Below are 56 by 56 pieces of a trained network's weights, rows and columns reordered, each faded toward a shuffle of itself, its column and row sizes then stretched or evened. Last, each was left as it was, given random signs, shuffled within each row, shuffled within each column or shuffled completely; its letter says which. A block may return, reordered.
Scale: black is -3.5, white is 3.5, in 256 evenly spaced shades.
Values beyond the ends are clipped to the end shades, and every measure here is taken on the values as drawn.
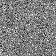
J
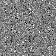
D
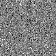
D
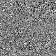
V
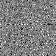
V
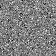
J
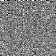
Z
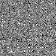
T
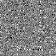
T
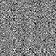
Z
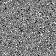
J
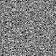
Z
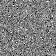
J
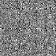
Z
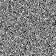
J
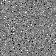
J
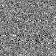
V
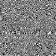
Z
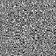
Z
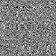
Z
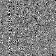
D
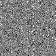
D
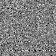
V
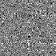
Z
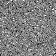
J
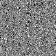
D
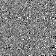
T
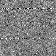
V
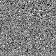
V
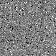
J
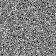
J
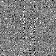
T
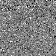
V
